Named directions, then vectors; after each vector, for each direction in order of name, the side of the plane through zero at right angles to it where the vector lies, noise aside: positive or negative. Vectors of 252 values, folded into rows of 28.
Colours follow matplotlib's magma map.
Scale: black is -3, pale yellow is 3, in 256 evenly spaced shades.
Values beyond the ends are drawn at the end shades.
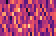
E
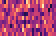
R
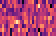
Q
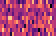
negative, positive, positive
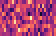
positive, positive, positive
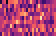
positive, positive, negative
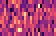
positive, positive, negative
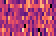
negative, positive, positive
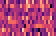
negative, positive, positive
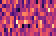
negative, positive, negative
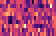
positive, negative, negative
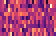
positive, negative, negative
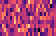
positive, positive, positive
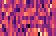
negative, negative, negative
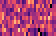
positive, positive, positive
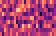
positive, negative, positive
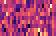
negative, negative, negative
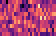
positive, positive, negative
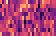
negative, negative, positive
